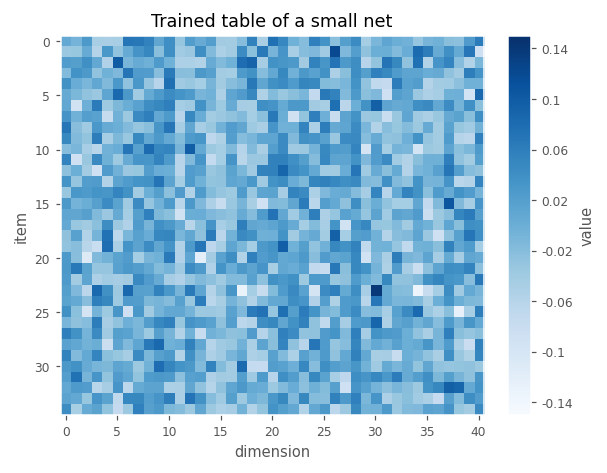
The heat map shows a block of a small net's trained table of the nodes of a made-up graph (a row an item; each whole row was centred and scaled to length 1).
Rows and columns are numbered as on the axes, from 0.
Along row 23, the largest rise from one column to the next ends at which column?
30
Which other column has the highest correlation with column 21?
28
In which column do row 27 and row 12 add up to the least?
11
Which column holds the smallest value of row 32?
27
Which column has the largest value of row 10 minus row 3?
12
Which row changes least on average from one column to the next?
22
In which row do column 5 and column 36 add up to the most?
2
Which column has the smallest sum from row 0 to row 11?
15
